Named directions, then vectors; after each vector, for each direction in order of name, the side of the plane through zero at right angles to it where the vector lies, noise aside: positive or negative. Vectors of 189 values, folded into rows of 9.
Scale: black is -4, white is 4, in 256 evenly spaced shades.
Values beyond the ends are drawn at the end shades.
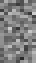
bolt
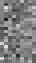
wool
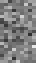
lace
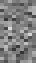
positive, negative, positive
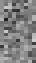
negative, positive, positive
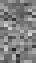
positive, negative, positive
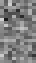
negative, negative, positive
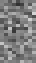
positive, positive, positive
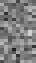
positive, negative, positive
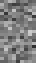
positive, negative, positive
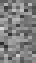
negative, negative, negative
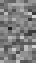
negative, positive, negative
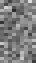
negative, positive, positive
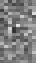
positive, positive, positive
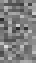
positive, positive, positive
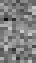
positive, negative, positive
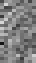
positive, negative, negative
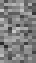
negative, negative, negative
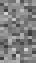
negative, positive, negative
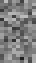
positive, positive, negative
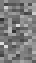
positive, positive, positive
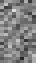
positive, negative, negative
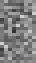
positive, positive, positive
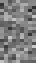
negative, positive, negative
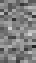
positive, negative, positive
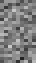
positive, negative, negative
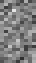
positive, negative, negative
